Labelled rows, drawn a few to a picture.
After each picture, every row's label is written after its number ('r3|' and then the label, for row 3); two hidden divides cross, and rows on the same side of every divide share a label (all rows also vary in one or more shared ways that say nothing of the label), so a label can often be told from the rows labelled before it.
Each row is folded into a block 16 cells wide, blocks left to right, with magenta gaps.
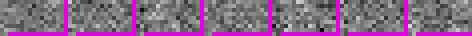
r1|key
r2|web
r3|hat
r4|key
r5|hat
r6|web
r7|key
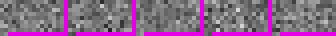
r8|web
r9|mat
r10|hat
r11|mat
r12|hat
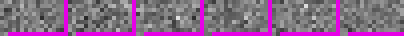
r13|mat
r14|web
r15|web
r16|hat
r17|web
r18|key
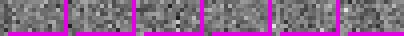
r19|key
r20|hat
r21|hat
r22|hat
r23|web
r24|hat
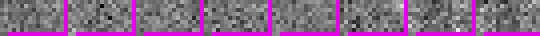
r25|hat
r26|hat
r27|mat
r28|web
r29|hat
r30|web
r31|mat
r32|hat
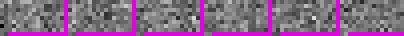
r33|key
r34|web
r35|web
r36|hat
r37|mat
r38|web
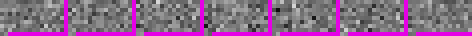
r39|mat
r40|hat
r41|key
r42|hat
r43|mat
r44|hat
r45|mat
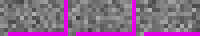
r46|web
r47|hat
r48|key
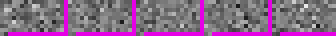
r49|mat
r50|mat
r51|mat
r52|mat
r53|web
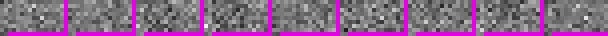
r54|web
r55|hat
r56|hat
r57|web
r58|mat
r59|web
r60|web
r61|web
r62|web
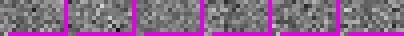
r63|key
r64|hat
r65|hat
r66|hat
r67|hat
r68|key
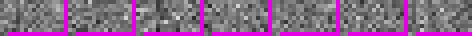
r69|mat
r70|mat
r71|key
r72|key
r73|web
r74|web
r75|key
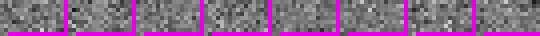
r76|hat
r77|web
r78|hat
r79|web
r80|hat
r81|web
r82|hat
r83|mat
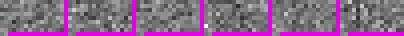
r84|web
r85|mat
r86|web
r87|web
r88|hat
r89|mat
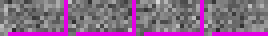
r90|web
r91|web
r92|web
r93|web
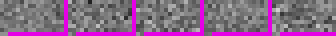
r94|hat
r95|web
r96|key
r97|hat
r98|mat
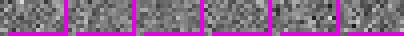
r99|hat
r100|hat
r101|key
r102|key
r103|key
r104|web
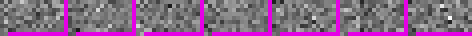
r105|hat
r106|web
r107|web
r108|key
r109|hat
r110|key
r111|mat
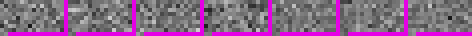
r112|key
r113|key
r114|hat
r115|key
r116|key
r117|hat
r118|mat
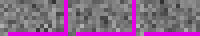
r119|web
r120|mat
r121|mat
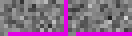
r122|hat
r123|hat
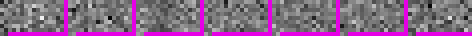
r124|hat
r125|mat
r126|key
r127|hat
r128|key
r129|key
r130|hat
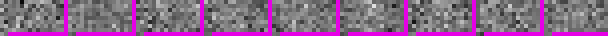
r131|hat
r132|mat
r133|web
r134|web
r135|mat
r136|web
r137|key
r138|web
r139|mat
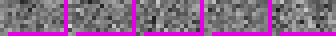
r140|key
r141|key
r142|mat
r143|mat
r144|mat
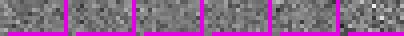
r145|web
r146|hat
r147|hat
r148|mat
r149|mat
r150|mat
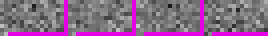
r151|hat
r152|web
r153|mat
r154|hat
